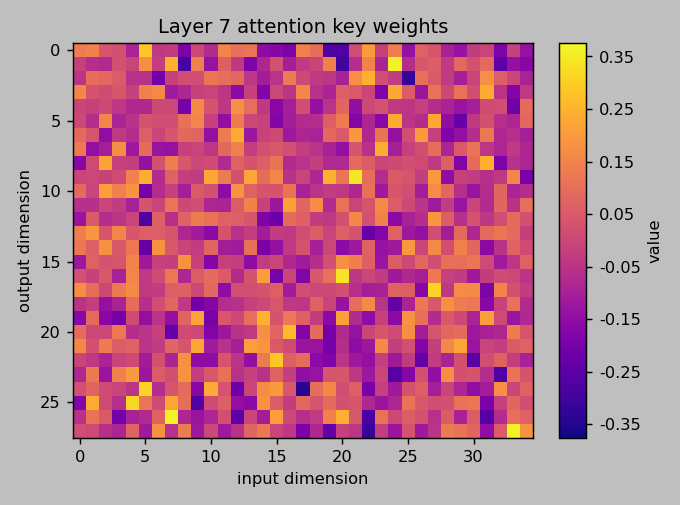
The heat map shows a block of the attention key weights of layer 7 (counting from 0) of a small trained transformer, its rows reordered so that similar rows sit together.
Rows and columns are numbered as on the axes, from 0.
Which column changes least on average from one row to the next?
34
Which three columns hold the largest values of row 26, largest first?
7, 20, 15
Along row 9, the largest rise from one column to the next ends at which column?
19
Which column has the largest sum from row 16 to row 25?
14
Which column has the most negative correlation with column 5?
28
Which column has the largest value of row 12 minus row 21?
21
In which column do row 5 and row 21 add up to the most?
9
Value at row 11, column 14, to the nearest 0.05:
0
